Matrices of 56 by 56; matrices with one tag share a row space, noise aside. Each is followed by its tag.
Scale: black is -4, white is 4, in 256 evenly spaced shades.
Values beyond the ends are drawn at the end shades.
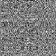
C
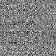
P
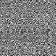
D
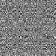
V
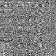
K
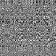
D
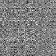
P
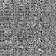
K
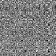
D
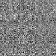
P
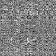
C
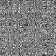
V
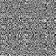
V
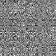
P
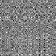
D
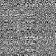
C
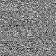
C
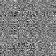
P
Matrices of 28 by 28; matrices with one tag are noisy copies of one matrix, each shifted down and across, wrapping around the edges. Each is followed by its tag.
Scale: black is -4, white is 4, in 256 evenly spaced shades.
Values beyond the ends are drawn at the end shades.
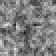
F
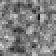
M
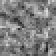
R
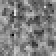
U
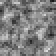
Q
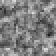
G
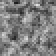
Q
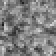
F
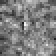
M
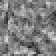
R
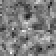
G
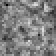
F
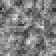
Q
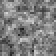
G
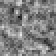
R
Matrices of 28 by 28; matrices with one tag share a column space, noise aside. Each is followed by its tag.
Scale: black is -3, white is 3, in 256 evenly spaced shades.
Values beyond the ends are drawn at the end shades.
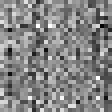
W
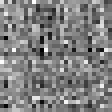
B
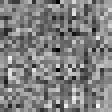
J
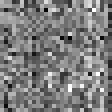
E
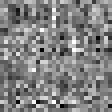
B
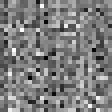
W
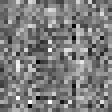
B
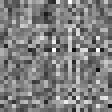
B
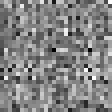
J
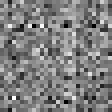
W
